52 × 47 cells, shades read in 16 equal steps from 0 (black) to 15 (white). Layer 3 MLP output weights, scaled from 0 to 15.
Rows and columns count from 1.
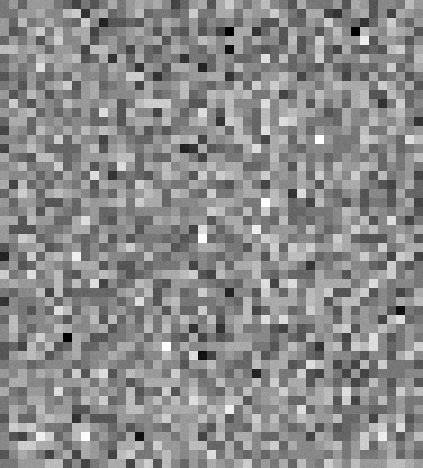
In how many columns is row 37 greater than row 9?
25
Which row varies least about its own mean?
24
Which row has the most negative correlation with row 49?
27
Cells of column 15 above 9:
13
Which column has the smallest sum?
1
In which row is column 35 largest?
41
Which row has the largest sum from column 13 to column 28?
46
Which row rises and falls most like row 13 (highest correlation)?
14
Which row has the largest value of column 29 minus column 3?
26
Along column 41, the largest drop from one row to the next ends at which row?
6
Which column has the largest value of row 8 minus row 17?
21
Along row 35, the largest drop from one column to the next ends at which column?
29
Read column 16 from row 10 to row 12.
4 9 11
